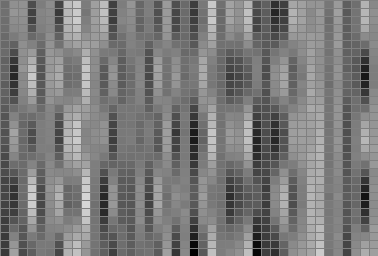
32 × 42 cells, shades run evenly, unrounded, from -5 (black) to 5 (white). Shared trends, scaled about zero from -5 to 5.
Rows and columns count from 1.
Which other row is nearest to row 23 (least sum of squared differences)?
27
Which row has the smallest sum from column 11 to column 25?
32
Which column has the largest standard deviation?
41
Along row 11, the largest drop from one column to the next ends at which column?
5
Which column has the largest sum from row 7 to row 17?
10
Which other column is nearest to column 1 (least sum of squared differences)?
30
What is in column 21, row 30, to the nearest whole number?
0
